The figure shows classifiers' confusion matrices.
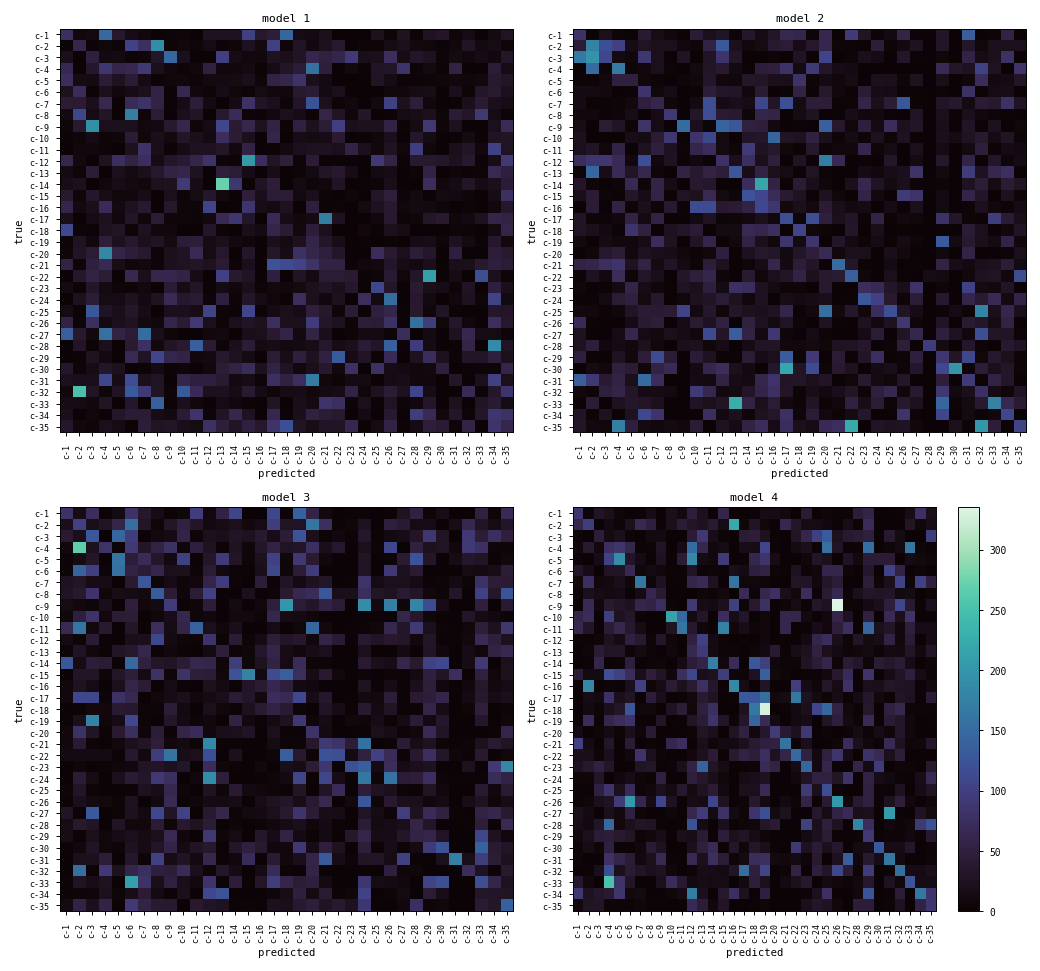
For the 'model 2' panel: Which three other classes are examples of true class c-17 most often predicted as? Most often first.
c-19, c-33, c-29
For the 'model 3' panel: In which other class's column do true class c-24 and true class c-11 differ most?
c-12
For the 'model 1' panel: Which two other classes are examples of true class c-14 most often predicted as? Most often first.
c-13, c-10
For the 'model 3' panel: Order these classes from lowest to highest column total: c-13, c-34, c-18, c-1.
c-1, c-13, c-34, c-18
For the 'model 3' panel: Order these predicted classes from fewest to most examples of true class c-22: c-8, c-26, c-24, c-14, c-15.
c-15, c-14, c-24, c-26, c-8
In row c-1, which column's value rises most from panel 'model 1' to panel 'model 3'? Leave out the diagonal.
c-19
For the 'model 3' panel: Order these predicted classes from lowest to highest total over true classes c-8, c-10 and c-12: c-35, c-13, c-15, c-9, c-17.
c-13, c-15, c-9, c-17, c-35
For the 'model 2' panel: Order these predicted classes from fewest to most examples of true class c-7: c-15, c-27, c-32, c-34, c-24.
c-27, c-24, c-32, c-34, c-15
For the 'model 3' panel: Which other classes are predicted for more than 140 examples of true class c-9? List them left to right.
c-18, c-24, c-26, c-28
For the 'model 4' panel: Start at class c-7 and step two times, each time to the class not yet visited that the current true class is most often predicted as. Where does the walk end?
c-2
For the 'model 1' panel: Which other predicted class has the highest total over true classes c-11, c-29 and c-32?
c-2
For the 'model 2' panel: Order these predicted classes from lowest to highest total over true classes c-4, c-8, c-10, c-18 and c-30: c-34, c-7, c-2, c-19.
c-34, c-7, c-2, c-19
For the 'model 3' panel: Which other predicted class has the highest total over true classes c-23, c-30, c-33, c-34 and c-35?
c-24
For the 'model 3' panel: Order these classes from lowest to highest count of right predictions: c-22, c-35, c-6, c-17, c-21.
c-6, c-17, c-21, c-22, c-35
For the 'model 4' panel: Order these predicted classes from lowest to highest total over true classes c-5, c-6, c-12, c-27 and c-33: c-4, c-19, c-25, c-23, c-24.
c-23, c-24, c-25, c-19, c-4
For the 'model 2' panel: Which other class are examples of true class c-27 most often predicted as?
c-13
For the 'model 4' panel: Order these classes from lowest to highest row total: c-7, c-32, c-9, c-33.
c-33, c-7, c-32, c-9
